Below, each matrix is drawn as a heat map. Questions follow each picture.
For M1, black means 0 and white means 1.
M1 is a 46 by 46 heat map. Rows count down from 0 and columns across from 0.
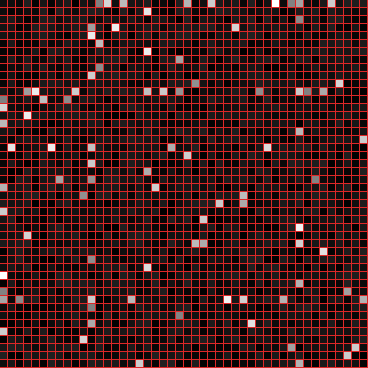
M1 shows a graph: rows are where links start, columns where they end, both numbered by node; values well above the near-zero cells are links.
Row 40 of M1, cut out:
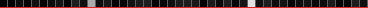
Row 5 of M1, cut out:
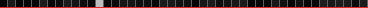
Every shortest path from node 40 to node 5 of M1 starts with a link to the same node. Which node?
node 11
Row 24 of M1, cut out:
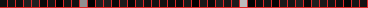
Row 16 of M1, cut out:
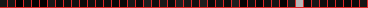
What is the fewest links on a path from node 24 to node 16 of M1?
3
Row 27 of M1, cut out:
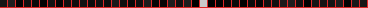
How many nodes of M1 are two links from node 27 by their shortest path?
1
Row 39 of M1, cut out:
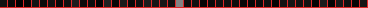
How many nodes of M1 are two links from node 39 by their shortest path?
2
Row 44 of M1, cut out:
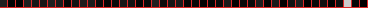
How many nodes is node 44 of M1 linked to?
1
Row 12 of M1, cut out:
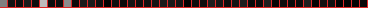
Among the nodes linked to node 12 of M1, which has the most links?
node 0
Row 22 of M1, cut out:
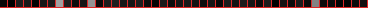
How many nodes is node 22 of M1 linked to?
3
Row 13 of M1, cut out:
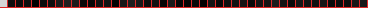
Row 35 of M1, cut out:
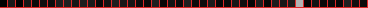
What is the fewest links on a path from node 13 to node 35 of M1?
3
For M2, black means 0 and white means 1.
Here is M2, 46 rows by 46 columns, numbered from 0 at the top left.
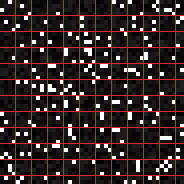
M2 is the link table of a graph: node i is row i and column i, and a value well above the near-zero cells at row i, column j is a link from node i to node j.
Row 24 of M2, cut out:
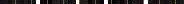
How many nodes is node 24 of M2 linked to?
4
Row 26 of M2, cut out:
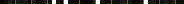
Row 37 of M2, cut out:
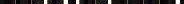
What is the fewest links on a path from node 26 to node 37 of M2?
2
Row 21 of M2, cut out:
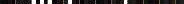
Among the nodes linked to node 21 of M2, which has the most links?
node 17
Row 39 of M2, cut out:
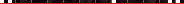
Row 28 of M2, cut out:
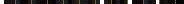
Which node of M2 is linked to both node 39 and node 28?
node 0
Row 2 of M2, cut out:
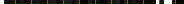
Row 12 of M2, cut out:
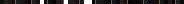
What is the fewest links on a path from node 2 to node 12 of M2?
5
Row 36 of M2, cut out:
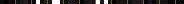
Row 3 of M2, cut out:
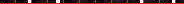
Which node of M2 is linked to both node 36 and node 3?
node 14
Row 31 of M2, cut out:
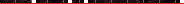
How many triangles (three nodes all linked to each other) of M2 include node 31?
4
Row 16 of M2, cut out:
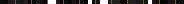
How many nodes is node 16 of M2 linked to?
6
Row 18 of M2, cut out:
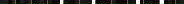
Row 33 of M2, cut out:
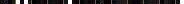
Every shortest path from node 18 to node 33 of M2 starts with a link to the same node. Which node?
node 15
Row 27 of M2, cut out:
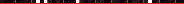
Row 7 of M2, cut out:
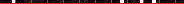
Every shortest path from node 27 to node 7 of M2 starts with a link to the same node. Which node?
node 11
